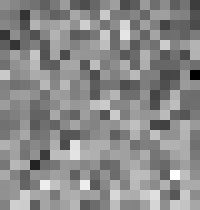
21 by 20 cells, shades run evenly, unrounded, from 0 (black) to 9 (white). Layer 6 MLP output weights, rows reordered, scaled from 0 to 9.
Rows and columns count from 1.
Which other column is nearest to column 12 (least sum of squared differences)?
15
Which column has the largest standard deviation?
18
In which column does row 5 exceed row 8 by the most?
20
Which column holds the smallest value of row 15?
7
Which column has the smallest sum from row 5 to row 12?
16
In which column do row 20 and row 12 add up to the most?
12
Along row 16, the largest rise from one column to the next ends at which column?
6
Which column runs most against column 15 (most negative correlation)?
11
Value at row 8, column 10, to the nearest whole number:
3
